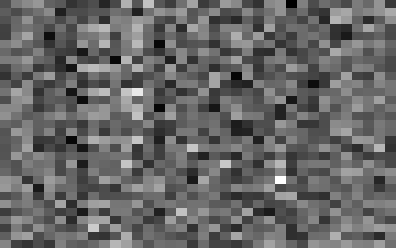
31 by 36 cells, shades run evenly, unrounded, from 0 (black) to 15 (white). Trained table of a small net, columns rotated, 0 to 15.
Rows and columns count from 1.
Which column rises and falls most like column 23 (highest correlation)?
16
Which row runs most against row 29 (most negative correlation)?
24
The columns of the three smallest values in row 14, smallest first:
15, 20, 26
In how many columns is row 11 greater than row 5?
18
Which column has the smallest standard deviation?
28
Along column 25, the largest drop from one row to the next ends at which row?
5
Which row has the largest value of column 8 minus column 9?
30
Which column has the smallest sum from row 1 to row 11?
6
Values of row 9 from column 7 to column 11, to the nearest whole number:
1 10 11 10 9
